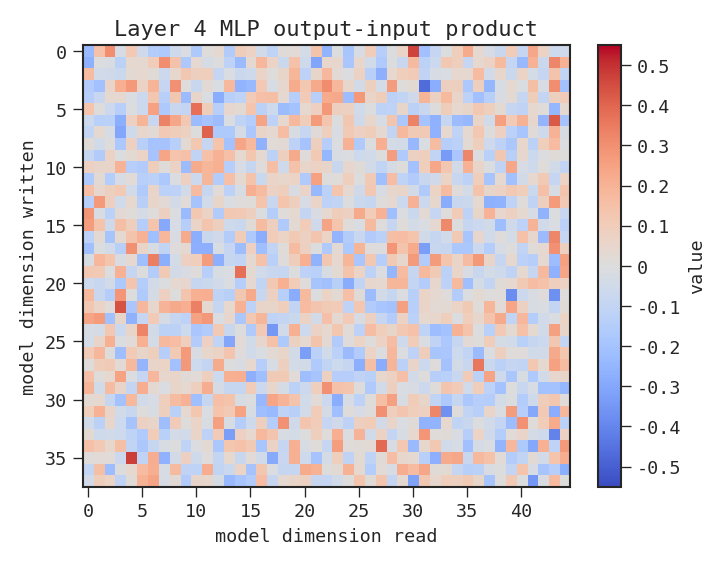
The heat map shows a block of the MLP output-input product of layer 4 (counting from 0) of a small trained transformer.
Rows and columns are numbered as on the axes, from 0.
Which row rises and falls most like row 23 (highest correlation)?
5
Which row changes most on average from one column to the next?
18
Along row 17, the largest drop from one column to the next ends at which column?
31
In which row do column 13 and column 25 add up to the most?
14
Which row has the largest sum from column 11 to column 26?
3
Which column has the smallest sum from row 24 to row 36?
33
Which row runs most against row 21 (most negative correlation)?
24
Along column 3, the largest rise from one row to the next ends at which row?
21
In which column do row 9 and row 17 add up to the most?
28
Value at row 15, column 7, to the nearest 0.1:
-0.3
